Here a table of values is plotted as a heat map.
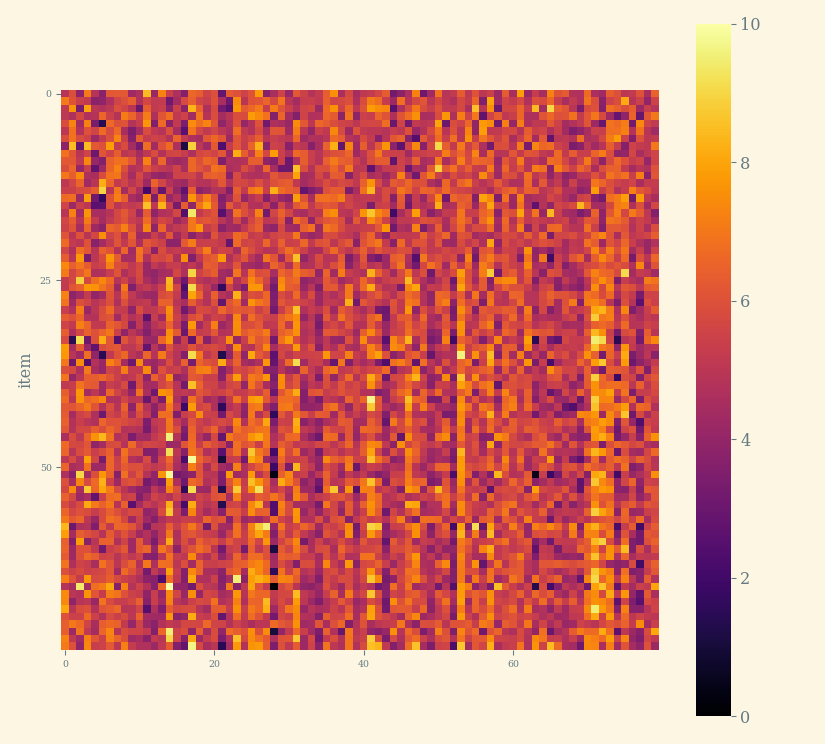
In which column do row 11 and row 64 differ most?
28
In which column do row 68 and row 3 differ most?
31
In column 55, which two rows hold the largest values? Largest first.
58, 2
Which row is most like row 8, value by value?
54
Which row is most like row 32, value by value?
45
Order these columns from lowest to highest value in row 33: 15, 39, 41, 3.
3, 15, 39, 41
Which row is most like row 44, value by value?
68
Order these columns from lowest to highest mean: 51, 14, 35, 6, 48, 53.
48, 51, 35, 6, 14, 53
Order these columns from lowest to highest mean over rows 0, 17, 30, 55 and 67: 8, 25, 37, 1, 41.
37, 1, 8, 25, 41
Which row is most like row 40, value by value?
29
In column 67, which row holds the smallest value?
42
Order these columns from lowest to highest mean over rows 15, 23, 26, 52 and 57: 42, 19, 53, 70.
70, 42, 19, 53
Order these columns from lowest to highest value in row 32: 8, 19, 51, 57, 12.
8, 12, 19, 57, 51
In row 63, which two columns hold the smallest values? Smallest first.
77, 56
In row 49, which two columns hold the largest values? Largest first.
17, 41
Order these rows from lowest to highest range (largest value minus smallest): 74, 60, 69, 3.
3, 60, 69, 74
